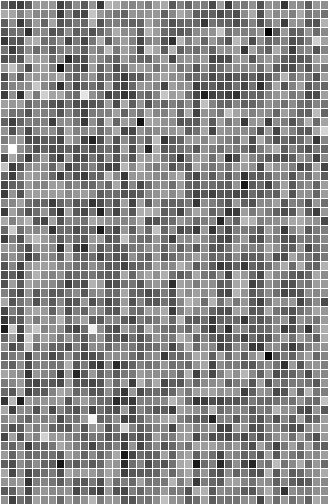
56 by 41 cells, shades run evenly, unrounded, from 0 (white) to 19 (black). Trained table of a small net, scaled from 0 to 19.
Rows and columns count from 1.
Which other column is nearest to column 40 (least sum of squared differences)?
30
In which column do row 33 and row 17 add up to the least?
2
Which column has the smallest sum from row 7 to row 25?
20
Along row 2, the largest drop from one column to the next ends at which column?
12
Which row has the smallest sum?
25
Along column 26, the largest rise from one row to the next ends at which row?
45
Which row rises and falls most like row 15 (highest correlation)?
56
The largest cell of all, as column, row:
34, 4
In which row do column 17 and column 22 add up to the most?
46
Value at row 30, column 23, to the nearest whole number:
6
